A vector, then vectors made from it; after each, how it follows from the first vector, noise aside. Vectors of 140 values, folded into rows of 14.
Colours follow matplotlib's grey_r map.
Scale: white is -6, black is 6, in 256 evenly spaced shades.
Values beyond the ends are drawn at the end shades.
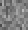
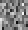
wrapped around, negated, scaled up.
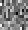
negated, scaled up.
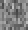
wrapped around.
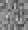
wrapped around.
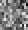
reversed, scaled up.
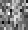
wrapped around, negated, scaled up.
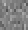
reversed, partly zeroed.
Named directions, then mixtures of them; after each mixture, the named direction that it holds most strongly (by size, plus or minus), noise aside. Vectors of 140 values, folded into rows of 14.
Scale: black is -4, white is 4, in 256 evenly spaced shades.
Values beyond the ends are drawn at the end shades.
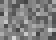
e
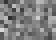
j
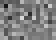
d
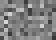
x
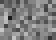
e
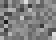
x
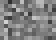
x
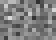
d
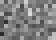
e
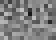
d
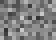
x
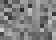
j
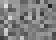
d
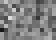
j
